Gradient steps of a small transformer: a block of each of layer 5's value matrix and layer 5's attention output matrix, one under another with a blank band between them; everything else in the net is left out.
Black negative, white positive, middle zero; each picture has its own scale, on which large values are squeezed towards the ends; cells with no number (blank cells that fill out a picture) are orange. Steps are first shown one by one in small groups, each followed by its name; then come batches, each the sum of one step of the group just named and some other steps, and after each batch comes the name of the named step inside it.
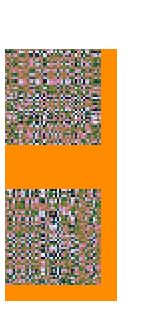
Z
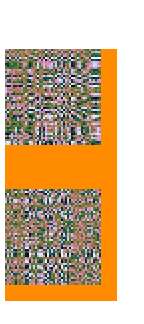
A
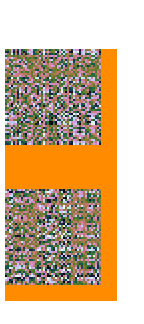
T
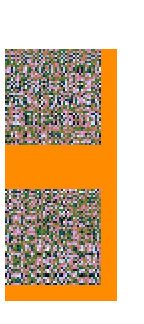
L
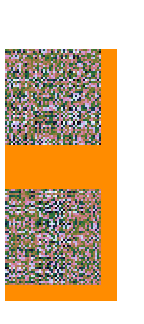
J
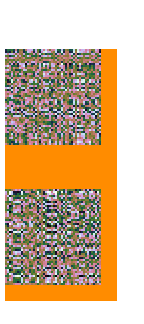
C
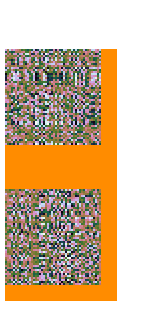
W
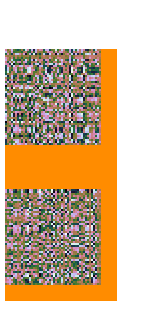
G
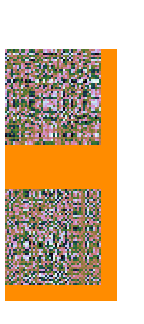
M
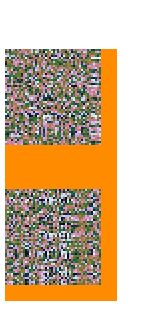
A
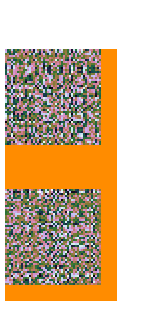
G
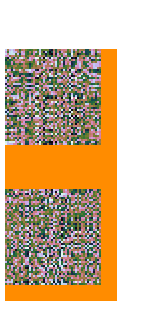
A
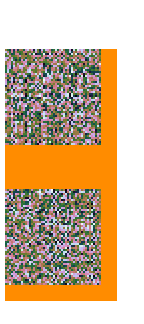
G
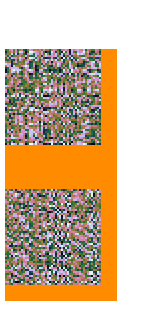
W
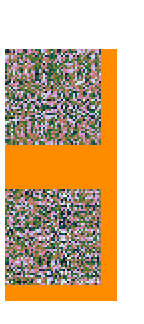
W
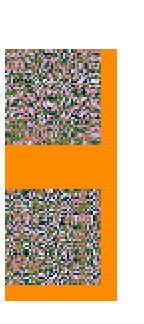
M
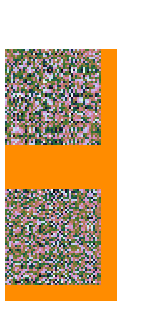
G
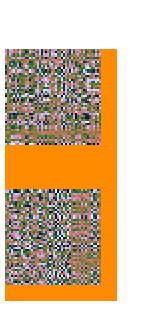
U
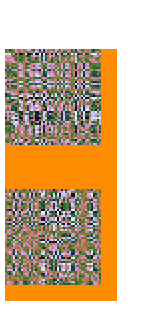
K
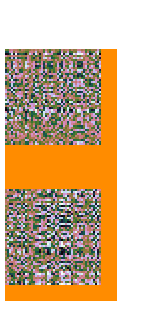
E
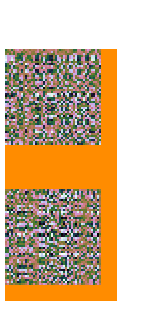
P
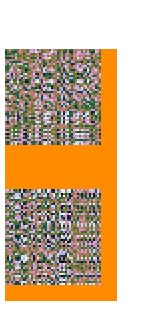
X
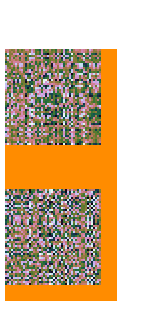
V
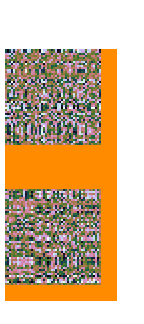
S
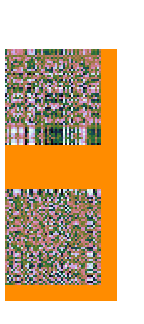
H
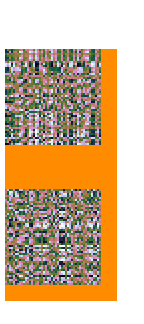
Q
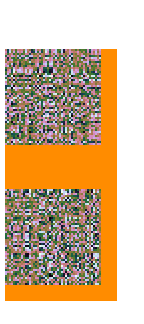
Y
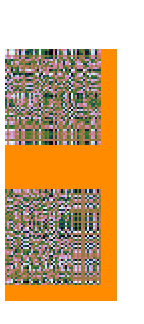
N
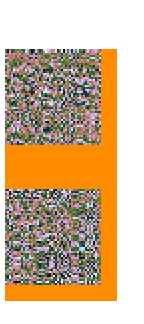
Y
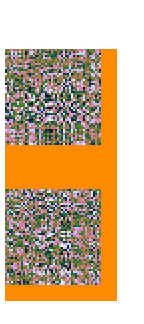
E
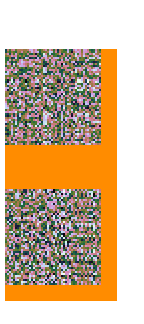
X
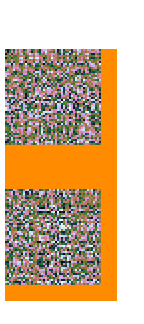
S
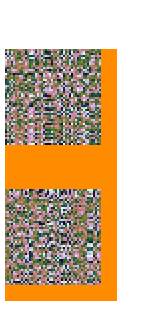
P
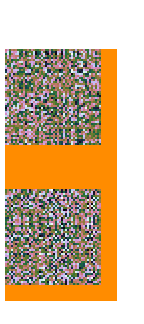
V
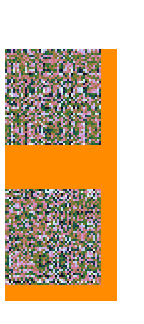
S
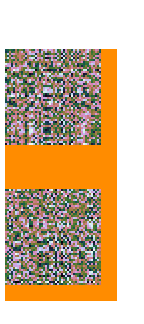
Q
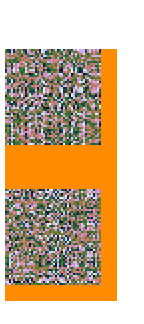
S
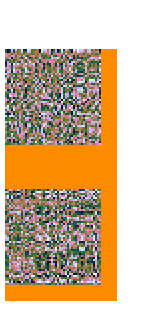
S
